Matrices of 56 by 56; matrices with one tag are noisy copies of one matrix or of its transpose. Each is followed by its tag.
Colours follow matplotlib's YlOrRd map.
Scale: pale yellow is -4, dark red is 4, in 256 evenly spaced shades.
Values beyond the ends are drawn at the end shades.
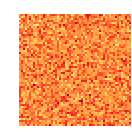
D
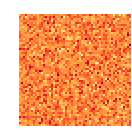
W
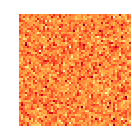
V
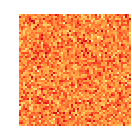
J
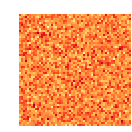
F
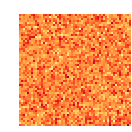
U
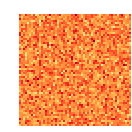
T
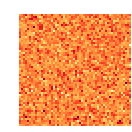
W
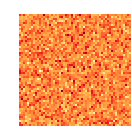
T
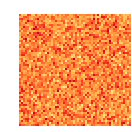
F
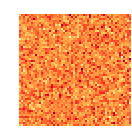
W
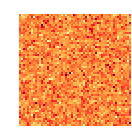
U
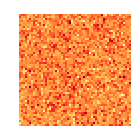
V
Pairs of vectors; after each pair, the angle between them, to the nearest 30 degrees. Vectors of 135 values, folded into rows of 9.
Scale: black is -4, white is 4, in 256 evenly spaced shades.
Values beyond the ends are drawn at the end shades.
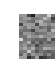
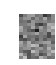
90 degrees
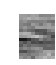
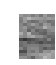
30 degrees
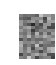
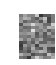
150 degrees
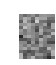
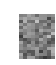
30 degrees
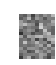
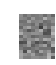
120 degrees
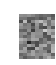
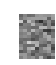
150 degrees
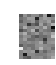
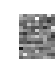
150 degrees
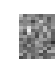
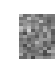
30 degrees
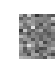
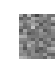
30 degrees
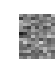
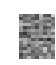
30 degrees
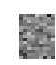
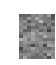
90 degrees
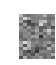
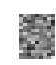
90 degrees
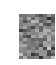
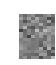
30 degrees
